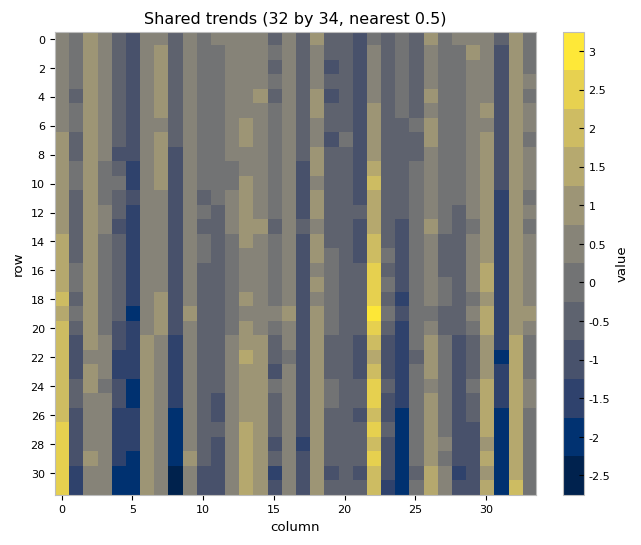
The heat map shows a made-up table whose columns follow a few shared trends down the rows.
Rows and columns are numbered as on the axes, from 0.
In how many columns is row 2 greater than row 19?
12
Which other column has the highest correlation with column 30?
22
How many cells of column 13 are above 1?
6
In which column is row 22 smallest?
31
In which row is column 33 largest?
19
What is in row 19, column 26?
0
